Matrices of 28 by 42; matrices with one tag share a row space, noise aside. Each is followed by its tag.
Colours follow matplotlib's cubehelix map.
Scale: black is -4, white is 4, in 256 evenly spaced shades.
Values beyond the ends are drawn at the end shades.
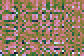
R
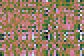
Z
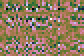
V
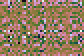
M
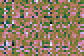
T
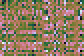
Z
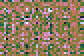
T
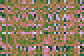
Z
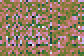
V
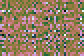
Z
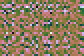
T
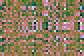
Z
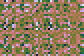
T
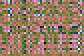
M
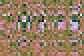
M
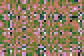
M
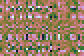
V
